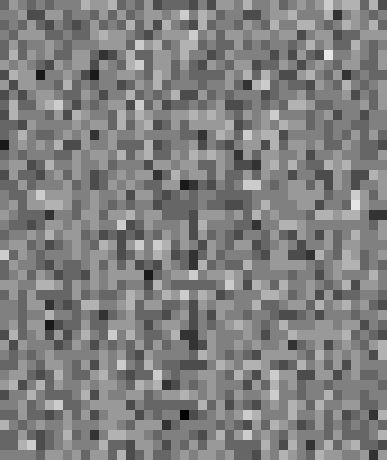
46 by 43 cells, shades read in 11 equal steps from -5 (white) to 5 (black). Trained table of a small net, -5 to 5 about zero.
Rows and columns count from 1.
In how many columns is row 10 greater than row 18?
17
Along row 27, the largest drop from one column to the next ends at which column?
23
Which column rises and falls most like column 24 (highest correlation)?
12
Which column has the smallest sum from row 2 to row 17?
16
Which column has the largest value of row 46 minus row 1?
42
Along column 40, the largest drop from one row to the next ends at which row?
20
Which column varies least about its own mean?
41
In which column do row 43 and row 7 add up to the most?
34
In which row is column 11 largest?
8
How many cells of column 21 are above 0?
17
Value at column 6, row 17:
-2
